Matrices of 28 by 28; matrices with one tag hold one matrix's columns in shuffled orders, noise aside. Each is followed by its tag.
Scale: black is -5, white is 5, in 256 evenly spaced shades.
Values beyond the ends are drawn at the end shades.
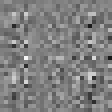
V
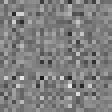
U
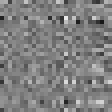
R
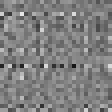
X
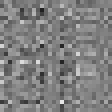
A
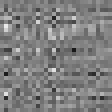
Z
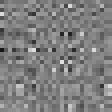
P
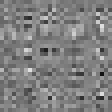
Z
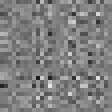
U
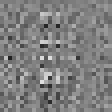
V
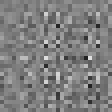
V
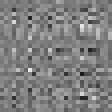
Z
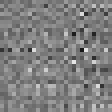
P
